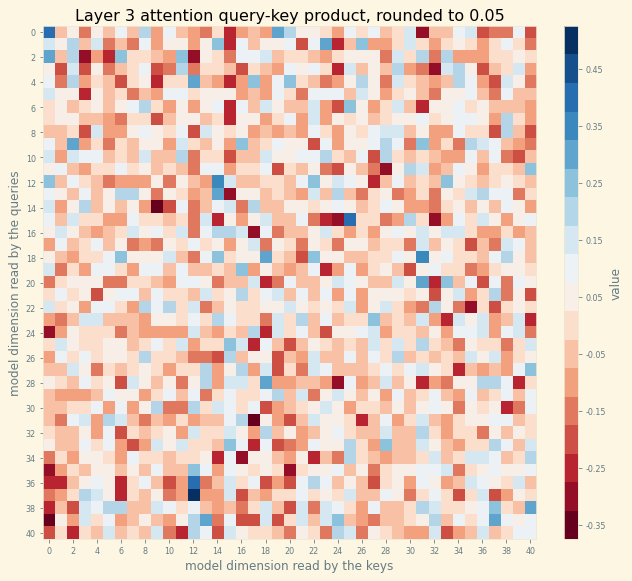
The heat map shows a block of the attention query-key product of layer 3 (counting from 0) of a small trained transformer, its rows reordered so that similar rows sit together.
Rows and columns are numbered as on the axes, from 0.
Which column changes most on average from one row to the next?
31
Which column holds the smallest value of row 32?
6
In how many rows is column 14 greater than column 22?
14
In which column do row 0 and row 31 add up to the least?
17
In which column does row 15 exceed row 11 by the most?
25
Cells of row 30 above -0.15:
35
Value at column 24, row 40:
0.2
